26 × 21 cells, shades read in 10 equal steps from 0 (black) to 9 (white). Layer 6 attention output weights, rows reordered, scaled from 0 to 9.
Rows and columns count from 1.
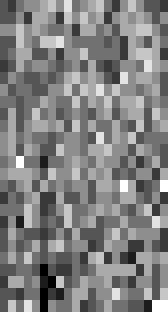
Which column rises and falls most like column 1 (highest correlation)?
13
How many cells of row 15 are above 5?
8
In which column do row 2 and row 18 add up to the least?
20
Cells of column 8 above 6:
4
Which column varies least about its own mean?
1
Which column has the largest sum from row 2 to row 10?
18
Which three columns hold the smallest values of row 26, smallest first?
6, 19, 11
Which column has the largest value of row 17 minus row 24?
17
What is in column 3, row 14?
9
